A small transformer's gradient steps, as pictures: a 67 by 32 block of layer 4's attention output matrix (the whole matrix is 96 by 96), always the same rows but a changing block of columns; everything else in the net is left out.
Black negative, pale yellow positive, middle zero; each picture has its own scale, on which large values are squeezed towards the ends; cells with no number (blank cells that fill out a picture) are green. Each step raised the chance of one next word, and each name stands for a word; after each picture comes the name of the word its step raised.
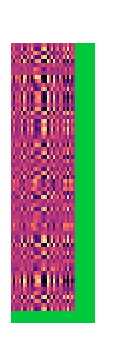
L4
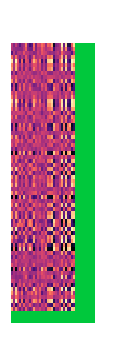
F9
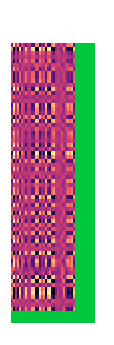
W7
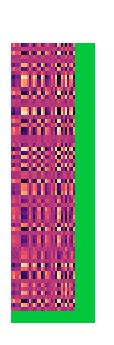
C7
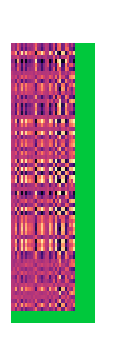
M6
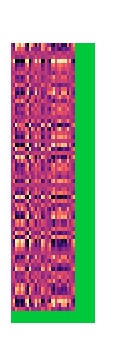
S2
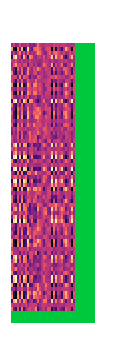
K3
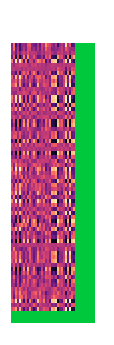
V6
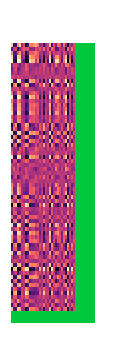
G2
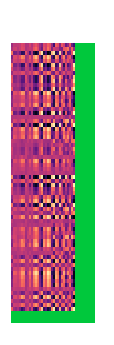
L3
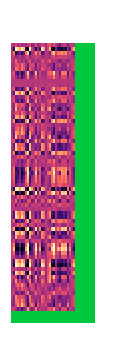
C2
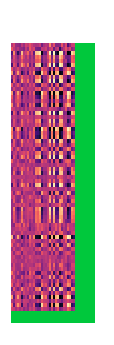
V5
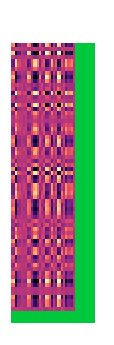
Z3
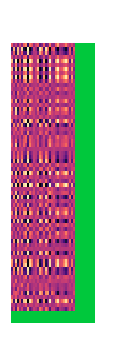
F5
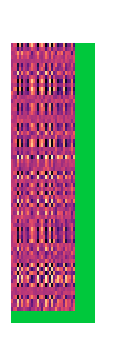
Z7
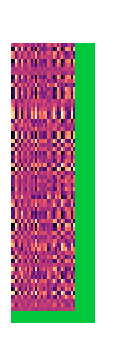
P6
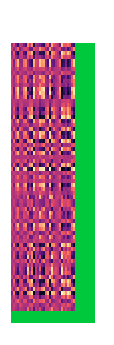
P6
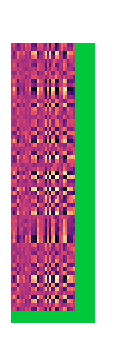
Z7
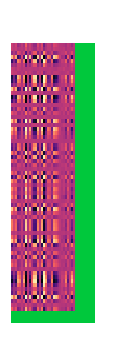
L4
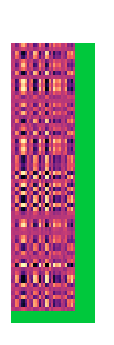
Z7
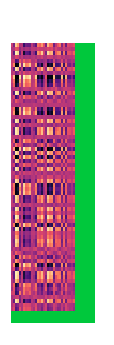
C7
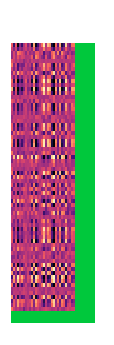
Z7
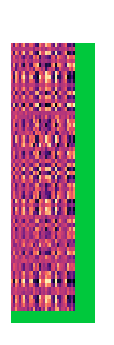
Z3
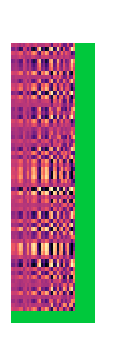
C2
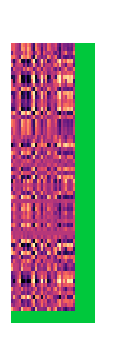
L4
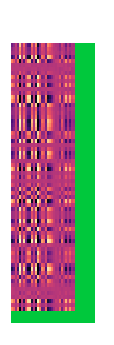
V6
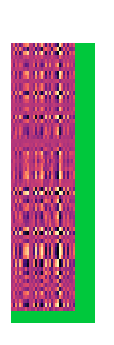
C2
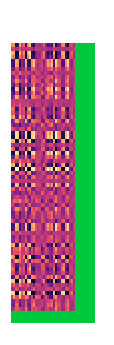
P6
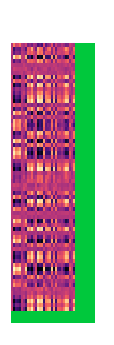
V6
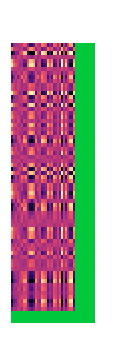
Z3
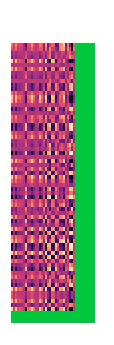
F9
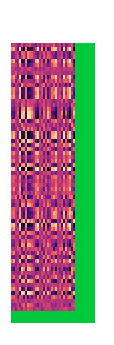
P6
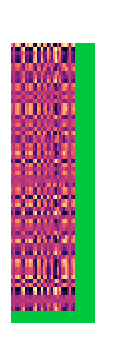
W7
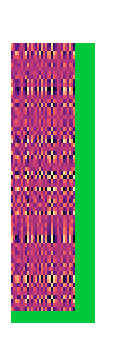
Z7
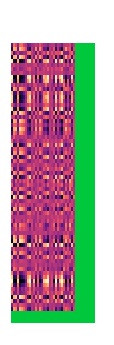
L4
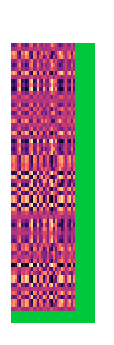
Z7
